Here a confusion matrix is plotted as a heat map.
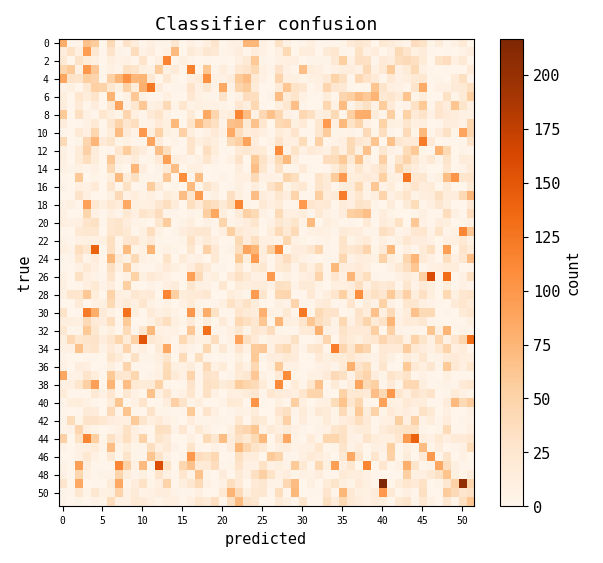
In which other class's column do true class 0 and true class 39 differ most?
41
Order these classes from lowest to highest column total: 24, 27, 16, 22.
16, 27, 22, 24
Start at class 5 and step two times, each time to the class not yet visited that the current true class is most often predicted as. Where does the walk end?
45
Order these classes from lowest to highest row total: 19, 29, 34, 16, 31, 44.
29, 16, 19, 31, 34, 44
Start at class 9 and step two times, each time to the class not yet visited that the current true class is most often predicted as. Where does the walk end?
10
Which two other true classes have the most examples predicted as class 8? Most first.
30, 4
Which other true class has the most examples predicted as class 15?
17
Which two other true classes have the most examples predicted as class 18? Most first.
32, 4
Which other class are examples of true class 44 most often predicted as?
3
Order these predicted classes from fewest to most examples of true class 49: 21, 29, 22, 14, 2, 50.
14, 22, 21, 29, 2, 50
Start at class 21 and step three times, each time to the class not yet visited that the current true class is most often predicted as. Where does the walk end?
24
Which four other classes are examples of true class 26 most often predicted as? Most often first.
46, 48, 16, 36
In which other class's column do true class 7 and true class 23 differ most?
4
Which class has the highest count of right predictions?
44
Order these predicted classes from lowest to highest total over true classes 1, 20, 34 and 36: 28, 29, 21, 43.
21, 29, 28, 43
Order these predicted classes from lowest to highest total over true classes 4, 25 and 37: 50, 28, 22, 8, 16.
50, 16, 22, 28, 8
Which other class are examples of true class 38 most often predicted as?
27
